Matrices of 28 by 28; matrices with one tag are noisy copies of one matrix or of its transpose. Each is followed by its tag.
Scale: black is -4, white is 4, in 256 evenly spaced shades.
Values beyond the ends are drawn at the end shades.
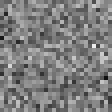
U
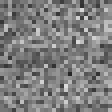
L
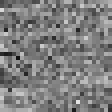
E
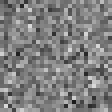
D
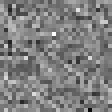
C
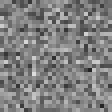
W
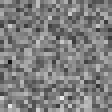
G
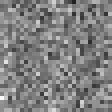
U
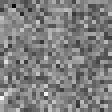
U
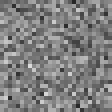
U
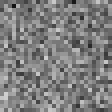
U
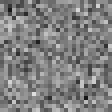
C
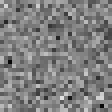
G
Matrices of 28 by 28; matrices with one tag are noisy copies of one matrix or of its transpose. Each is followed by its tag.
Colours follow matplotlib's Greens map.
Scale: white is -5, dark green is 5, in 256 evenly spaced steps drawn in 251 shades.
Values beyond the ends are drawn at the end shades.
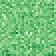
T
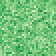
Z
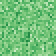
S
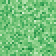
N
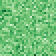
Z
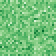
N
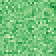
T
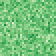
N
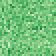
S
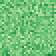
T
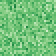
Z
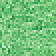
S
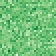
S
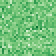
S
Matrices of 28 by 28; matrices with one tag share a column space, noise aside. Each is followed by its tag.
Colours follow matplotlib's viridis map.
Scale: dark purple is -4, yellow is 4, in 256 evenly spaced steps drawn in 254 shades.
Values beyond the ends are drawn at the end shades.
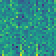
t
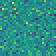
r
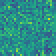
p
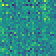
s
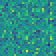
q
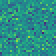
r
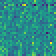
s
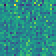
s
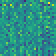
s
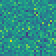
r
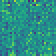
s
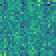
s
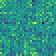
p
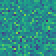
r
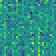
s
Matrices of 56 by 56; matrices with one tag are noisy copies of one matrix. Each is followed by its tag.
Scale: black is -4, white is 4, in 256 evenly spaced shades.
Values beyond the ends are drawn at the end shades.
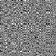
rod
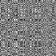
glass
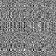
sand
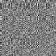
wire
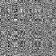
glass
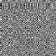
wire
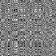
glass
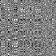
glass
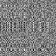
sand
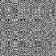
glass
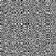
rod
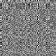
wire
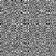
rod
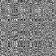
glass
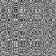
glass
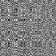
glass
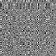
wire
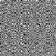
rod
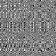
sand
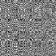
glass
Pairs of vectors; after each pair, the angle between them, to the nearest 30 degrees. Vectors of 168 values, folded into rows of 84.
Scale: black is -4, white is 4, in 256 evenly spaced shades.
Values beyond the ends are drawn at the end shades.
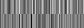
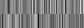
60 degrees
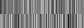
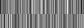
60 degrees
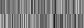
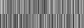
90 degrees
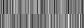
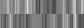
90 degrees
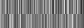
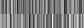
90 degrees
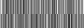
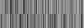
60 degrees
